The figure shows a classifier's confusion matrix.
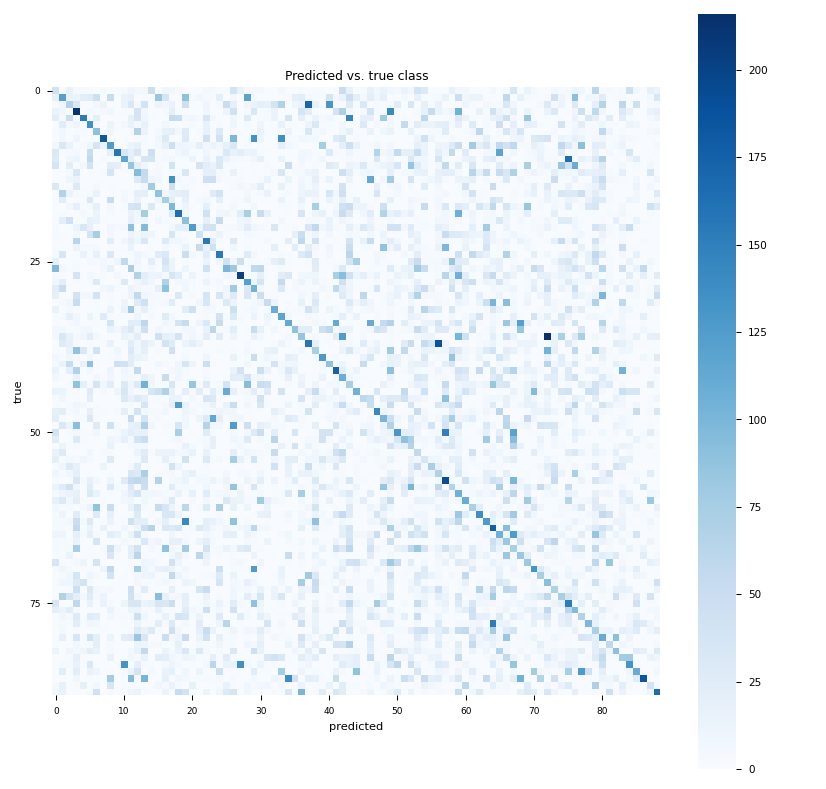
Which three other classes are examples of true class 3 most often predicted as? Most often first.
49, 59, 42
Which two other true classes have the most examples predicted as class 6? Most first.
61, 21
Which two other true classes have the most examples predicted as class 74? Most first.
11, 36
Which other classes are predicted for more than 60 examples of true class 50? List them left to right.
18, 57, 67
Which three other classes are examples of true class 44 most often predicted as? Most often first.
25, 70, 16
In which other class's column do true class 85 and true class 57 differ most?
77
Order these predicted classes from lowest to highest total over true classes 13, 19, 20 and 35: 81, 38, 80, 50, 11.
81, 50, 38, 80, 11
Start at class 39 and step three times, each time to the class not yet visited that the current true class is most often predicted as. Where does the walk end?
67
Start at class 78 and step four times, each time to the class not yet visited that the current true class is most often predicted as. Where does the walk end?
62
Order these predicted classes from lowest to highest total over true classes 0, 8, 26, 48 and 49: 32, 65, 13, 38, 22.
32, 38, 65, 13, 22
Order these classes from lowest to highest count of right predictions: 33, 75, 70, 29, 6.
6, 29, 33, 70, 75
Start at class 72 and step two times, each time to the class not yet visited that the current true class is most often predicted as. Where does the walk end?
42
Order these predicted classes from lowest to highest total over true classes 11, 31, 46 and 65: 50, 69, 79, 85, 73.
73, 85, 50, 69, 79
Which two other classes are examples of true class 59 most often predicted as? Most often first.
36, 67
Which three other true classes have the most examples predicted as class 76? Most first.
11, 1, 56
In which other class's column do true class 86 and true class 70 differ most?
34
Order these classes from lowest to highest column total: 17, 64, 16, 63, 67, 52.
63, 16, 52, 17, 67, 64
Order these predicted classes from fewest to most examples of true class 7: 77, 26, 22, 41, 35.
35, 77, 41, 22, 26
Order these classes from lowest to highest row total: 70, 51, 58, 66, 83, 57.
66, 70, 51, 83, 58, 57
